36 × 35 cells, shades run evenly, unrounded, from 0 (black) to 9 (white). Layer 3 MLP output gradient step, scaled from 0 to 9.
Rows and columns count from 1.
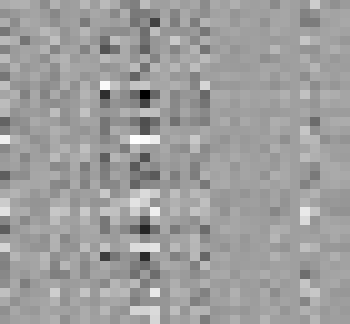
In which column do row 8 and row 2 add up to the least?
15
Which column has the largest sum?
31
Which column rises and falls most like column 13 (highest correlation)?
19
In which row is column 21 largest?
10
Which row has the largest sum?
24
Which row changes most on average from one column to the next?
11
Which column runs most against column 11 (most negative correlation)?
34
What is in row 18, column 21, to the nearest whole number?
5
